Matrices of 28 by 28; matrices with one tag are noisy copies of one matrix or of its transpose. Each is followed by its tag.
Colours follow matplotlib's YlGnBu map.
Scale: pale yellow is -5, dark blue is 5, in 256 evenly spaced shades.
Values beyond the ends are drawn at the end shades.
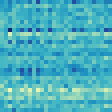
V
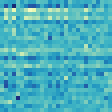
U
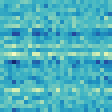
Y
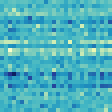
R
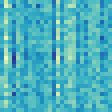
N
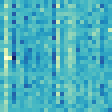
N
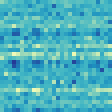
Y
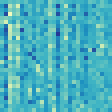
U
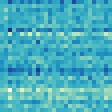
V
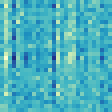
N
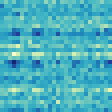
Y
